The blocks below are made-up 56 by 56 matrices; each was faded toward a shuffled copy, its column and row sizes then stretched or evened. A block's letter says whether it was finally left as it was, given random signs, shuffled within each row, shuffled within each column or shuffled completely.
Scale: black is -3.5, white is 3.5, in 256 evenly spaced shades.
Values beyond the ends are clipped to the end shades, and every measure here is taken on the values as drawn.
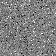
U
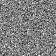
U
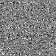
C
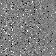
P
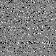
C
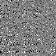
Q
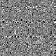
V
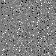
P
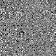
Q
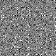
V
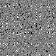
Q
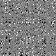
V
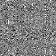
V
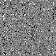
Q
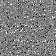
C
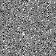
P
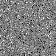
U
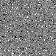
C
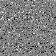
C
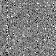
P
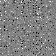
P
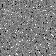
U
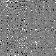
V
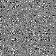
Q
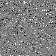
C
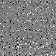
Q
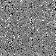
P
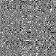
V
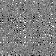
V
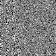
P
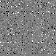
Q
